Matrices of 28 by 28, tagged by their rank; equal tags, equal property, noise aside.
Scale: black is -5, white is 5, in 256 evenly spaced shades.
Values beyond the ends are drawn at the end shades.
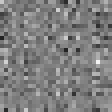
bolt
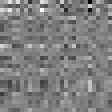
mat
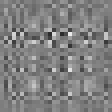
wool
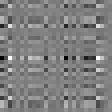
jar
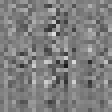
mat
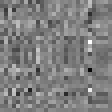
bolt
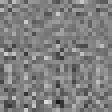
bolt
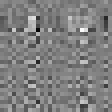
wool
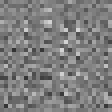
bolt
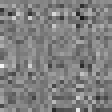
bolt
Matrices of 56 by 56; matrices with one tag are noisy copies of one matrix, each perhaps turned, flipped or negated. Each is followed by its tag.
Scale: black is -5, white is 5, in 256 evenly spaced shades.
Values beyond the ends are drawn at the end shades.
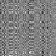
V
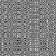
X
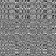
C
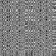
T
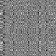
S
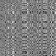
V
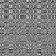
C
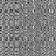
C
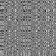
T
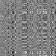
V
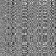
V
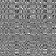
C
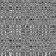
T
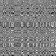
V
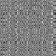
S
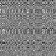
V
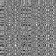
T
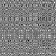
X
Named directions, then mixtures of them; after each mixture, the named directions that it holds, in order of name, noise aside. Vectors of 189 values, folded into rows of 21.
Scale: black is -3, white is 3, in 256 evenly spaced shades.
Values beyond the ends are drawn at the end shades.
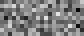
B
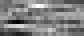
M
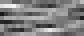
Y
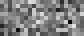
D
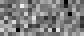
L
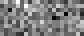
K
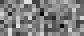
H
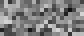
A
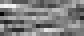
Y.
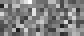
D, H.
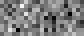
H, L.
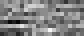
K, M, Y.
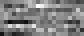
M.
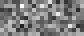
B, L.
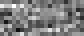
B, L, Y.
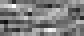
Y.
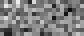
A, K, Y.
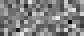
A, D, K.
